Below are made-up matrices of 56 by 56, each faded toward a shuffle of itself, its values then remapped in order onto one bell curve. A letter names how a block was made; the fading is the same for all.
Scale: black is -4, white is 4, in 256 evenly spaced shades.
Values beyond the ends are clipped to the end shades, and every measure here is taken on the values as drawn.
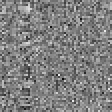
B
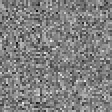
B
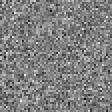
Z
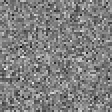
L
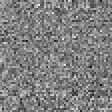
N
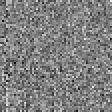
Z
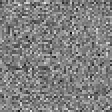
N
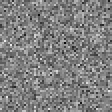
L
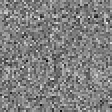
Z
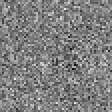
Z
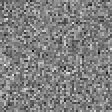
L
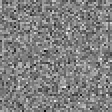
Z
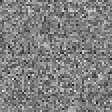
Z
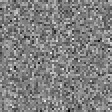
L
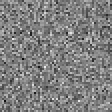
Z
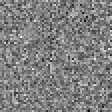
L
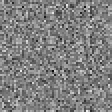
N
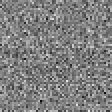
N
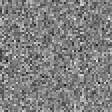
B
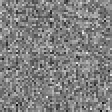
B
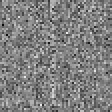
B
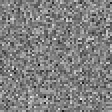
Z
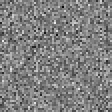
L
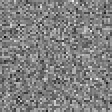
N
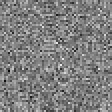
N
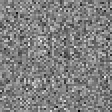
N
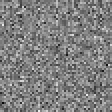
B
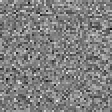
N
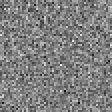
Z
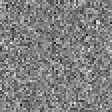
L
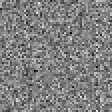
L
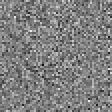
B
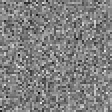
L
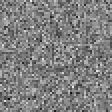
L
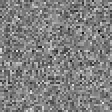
N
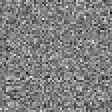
N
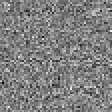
N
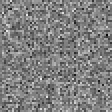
B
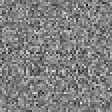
N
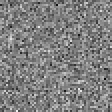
L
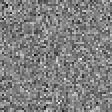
L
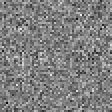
Z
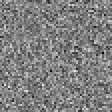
Z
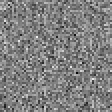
L
